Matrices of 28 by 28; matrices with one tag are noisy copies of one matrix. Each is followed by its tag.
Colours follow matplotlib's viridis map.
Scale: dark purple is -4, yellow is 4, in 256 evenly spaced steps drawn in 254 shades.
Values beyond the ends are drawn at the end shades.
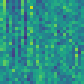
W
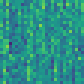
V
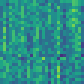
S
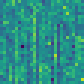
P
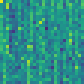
V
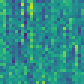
W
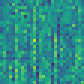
P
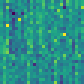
V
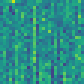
P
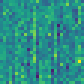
P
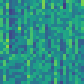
V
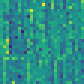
V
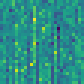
P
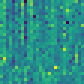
W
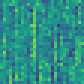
P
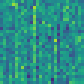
P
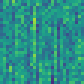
P
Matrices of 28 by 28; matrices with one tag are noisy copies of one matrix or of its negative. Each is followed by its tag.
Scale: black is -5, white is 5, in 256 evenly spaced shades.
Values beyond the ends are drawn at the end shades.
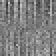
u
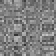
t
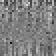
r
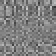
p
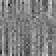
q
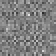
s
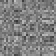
t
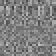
p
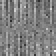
u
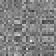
t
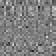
p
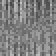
u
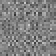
s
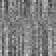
q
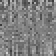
r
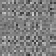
s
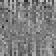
r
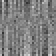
q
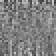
r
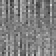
u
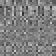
p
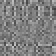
p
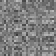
t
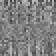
r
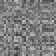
t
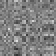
t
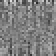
r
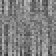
q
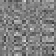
t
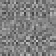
s
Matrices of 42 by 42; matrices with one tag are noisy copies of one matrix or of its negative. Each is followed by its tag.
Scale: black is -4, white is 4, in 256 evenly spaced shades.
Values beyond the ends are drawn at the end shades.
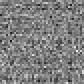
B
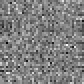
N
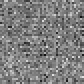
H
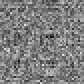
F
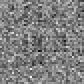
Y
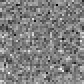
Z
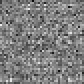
B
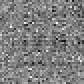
Y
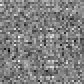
F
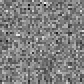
B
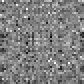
Z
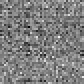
H
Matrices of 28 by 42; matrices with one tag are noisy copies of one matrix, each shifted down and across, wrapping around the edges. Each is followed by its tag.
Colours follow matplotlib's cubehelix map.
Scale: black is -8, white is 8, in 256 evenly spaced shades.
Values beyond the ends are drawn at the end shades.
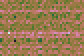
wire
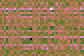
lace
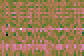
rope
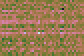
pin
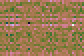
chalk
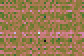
wire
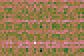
wire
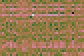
chalk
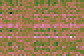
pin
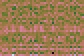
chalk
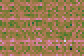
wire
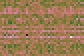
chalk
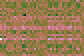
pin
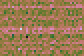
wire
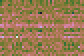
pin
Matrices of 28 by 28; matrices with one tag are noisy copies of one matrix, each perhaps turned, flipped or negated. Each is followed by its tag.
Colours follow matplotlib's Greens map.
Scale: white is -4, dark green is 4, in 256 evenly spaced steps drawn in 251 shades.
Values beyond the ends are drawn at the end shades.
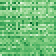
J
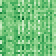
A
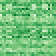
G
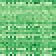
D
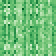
G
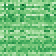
G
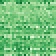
D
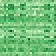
G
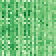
J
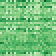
D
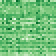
A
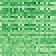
J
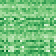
G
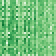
J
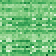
G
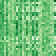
A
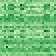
G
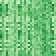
D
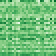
A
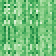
G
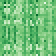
G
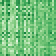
J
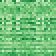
A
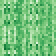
G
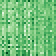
J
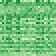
A
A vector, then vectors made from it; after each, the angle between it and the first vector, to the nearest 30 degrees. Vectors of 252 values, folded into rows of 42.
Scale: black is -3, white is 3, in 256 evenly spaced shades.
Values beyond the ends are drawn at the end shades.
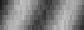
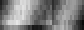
30 degrees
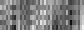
120 degrees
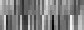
120 degrees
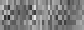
120 degrees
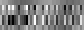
120 degrees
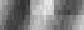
150 degrees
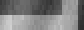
60 degrees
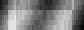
30 degrees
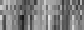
120 degrees
